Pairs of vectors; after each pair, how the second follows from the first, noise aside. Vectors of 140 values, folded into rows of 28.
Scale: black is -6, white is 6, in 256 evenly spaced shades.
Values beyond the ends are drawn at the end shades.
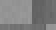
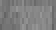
wrapped around, shrunk.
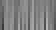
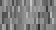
shuffled.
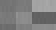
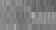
negated, shrunk.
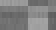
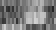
wrapped around, scaled up.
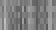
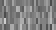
sign-scrambled.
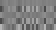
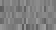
shrunk.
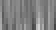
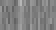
wrapped around, shrunk.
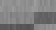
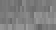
negated, shrunk.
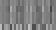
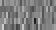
shuffled.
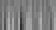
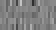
wrapped around, partly zeroed.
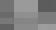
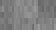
shrunk.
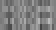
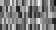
wrapped around, scaled up.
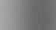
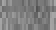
wrapped around, partly zeroed.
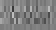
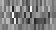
scaled up.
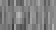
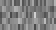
shuffled.
